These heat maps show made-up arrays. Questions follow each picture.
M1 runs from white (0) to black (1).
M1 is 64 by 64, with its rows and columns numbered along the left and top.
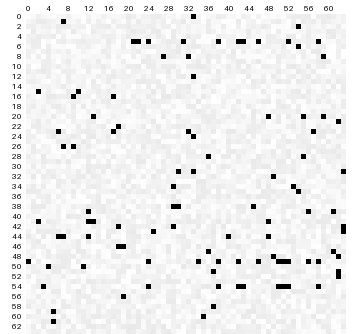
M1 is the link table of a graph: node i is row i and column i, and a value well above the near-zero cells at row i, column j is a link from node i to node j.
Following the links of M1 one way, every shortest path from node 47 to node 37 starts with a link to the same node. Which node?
node 61
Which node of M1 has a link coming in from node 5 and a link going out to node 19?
node 46
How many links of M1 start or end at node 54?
12
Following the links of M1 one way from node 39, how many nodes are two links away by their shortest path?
3
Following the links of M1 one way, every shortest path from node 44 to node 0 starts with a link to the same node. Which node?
node 48
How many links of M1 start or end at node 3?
1
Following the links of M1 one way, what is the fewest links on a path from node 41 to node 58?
3
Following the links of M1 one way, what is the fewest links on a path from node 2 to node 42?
2
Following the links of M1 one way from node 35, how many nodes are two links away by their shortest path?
9
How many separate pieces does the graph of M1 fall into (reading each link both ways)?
2
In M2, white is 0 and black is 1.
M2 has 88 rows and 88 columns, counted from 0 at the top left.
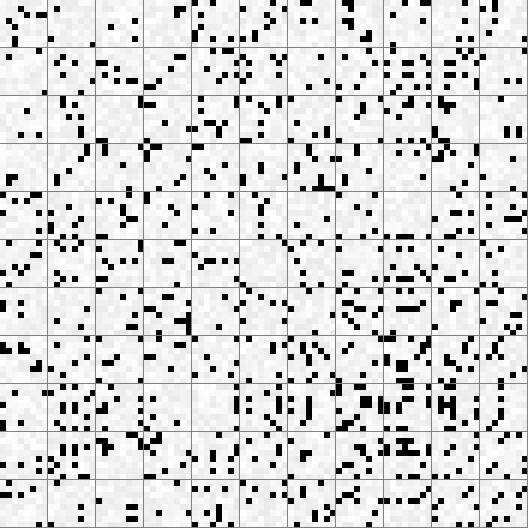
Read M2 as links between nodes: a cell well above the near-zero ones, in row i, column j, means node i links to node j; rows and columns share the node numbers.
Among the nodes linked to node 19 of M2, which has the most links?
node 66
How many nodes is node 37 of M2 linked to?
7
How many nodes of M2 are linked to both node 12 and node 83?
3
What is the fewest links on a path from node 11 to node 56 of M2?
3
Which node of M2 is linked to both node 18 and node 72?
node 44
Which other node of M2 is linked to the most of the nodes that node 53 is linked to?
node 1
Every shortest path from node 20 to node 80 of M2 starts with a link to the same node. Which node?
node 35
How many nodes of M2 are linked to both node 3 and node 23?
1
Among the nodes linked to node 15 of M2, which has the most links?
node 13
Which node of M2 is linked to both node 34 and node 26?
node 85
